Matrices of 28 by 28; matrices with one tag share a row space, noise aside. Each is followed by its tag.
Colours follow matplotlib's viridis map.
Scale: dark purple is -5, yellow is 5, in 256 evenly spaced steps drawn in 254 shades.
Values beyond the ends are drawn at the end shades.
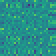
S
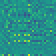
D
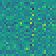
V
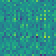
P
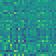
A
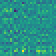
A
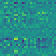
A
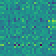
S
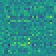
D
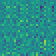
P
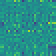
S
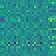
S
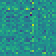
V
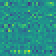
D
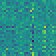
V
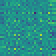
S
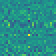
D
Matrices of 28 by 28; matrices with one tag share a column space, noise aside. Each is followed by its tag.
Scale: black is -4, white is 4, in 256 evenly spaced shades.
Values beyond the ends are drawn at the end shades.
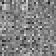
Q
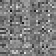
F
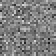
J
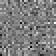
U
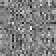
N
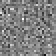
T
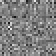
Q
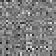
U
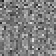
N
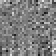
U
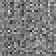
F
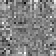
Q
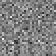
J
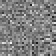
J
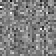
N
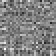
U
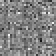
N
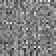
U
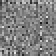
Q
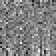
U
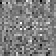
Q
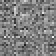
T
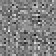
J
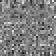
Q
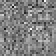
N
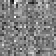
Q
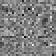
T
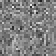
N
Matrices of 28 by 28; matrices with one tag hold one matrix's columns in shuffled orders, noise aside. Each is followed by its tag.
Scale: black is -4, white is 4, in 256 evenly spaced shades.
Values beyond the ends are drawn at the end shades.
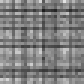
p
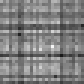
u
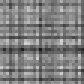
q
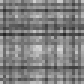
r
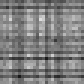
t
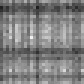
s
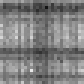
s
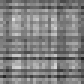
t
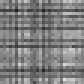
p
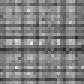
q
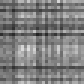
r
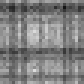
s
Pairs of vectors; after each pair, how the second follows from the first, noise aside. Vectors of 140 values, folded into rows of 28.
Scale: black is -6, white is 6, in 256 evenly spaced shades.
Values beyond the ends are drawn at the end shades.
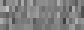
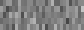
shuffled.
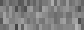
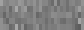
negated, shrunk.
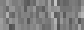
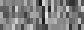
wrapped around, negated, scaled up.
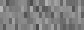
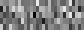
wrapped around, negated, scaled up.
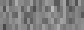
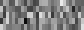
wrapped around, negated, scaled up.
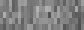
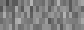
shuffled.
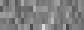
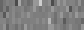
reversed, partly zeroed.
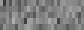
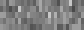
wrapped around, negated.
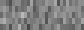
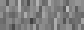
wrapped around, negated.
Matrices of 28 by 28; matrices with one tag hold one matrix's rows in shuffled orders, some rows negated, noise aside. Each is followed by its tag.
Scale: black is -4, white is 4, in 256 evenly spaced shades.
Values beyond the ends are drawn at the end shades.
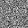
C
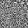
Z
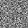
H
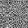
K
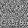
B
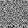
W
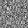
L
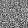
B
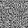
K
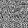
B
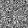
C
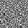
H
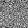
K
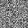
C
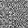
K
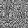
K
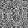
W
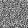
B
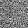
K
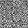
W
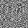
H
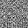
W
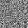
Z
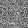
B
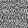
B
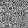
K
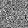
L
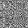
K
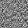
Z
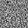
L
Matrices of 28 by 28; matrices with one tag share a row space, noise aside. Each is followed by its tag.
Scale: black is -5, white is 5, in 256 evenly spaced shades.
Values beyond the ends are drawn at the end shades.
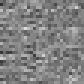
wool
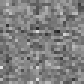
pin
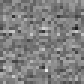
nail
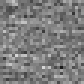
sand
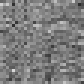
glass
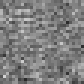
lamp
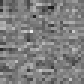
wool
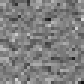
glass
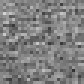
sand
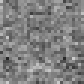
pin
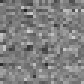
wool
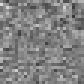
pin
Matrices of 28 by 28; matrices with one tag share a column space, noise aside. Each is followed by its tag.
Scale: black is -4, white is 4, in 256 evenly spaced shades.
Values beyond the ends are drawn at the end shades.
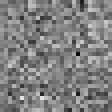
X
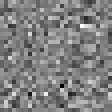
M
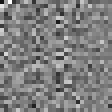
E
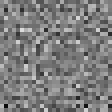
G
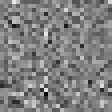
M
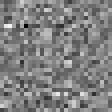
M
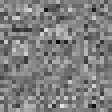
G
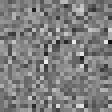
G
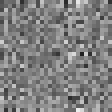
X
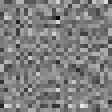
E
